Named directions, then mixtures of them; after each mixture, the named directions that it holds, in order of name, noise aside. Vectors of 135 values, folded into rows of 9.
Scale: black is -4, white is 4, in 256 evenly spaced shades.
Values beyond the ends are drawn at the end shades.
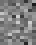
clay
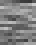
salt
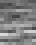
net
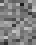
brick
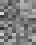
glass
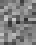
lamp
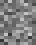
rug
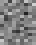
clay, rug.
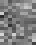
glass, lamp.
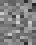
clay.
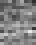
net, rug.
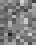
clay, lamp, rug.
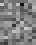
brick.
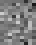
clay.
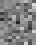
clay.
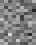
clay, rug.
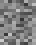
rug.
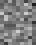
clay, lamp, rug.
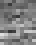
net.
